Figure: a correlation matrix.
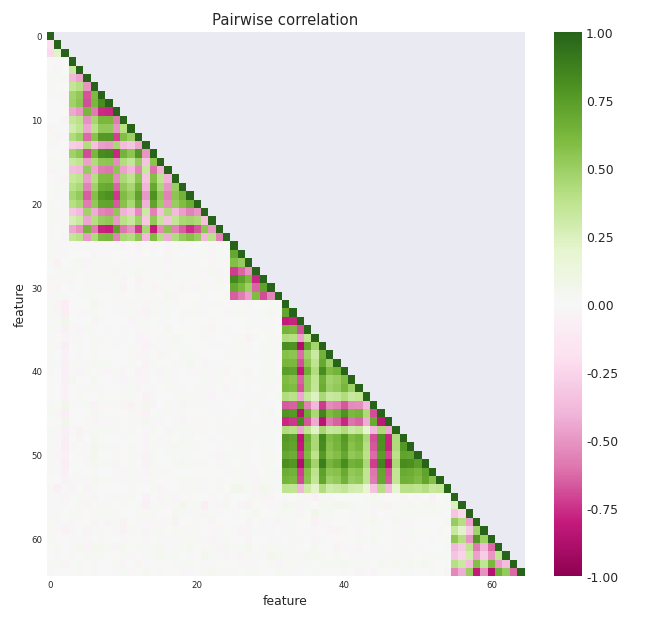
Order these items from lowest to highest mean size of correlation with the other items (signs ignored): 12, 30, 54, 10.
30, 54, 10, 12
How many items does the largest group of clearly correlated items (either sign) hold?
23
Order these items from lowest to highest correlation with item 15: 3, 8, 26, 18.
26, 3, 18, 8
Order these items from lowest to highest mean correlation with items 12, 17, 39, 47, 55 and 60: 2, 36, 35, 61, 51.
61, 2, 36, 35, 51
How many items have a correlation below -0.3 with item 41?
3
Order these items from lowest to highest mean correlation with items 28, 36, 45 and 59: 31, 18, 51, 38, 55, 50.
18, 55, 31, 38, 50, 51
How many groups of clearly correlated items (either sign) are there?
5
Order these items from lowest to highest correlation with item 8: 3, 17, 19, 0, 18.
0, 3, 17, 18, 19
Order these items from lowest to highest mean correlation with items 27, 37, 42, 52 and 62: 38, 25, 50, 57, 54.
57, 25, 54, 38, 50
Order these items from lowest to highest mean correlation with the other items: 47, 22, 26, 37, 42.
26, 22, 47, 42, 37
